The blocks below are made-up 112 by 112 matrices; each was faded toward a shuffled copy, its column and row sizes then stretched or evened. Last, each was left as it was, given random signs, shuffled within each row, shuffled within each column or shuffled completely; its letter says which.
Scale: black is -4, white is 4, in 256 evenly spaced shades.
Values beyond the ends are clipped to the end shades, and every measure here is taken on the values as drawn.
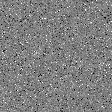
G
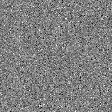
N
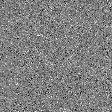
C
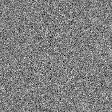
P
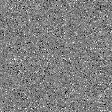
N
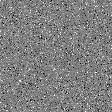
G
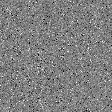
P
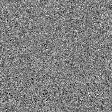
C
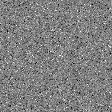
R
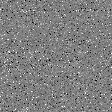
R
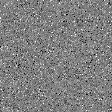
N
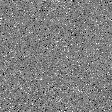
R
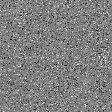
C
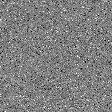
R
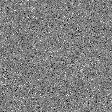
P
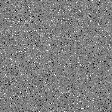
C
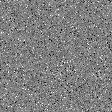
G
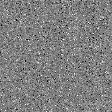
C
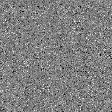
N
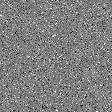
G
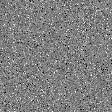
P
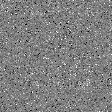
N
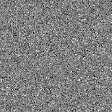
N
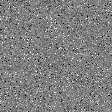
C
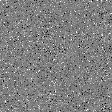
C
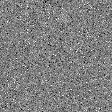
P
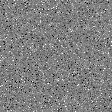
R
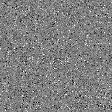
N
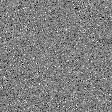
G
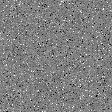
P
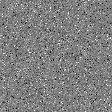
P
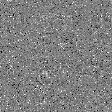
N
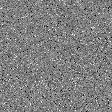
G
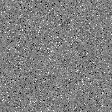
P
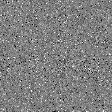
C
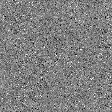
C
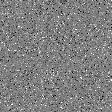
R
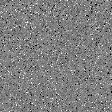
C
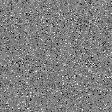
N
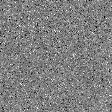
R
